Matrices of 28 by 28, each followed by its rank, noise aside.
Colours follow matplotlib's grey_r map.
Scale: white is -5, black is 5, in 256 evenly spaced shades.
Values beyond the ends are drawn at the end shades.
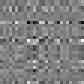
two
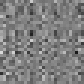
three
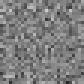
eight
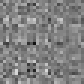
three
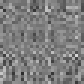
four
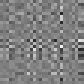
two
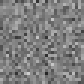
eight
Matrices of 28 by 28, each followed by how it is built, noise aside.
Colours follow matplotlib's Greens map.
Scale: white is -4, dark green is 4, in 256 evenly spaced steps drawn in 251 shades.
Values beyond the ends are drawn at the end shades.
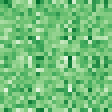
low rank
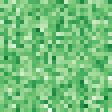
blocks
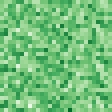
repeating rows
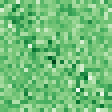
banded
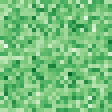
repeating rows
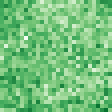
smooth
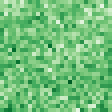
smooth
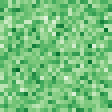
noise
